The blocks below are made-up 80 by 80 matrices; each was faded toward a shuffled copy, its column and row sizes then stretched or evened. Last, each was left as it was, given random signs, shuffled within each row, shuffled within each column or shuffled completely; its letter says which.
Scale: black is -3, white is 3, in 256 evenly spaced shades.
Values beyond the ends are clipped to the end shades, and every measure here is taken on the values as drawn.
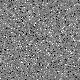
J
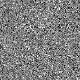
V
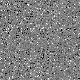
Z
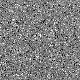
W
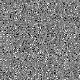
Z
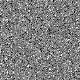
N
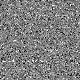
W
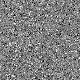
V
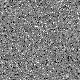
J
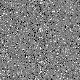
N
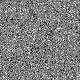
J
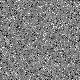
J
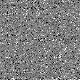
V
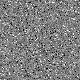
J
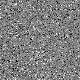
W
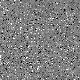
Z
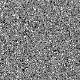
V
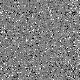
V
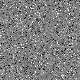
N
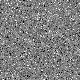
J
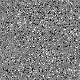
V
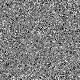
W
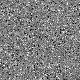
J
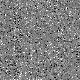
N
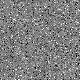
N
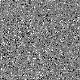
V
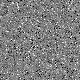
J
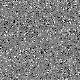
V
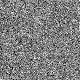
J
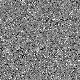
W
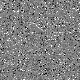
V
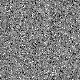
N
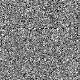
V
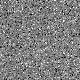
J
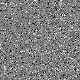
V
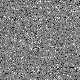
W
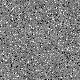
J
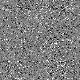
V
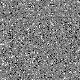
V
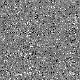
Z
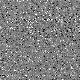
W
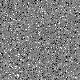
N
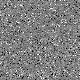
W
